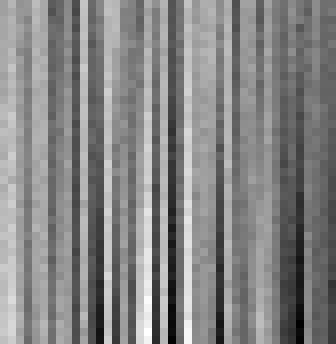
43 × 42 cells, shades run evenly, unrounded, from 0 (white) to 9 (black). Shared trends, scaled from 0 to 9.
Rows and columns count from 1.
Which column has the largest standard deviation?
15
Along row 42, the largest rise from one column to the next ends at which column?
20
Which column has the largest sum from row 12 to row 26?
22
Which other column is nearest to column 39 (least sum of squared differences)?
35
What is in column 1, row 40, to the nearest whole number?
2
